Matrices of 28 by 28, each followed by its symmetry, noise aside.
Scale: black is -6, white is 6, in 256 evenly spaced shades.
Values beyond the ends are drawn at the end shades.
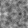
mirrored top to bottom.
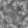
symmetric across the other diagonal.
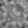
symmetric across the other diagonal.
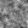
antisymmetric.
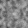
mirrored top to bottom.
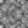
mirrored top to bottom.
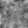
antisymmetric.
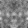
mirrored left to right.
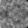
mirrored top to bottom.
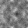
mirrored top to bottom.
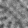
symmetric across the other diagonal.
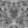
mirrored left to right.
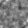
symmetric across the other diagonal.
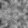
mirrored top to bottom.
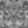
mirrored left to right.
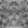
mirrored left to right.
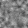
antisymmetric.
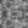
mirrored top to bottom.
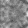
mirrored top to bottom.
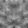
mirrored left to right.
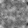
mirrored top to bottom.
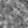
symmetric across the other diagonal.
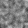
antisymmetric.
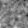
antisymmetric.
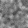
symmetric across the other diagonal.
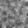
antisymmetric.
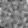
antisymmetric.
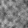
mirrored top to bottom.
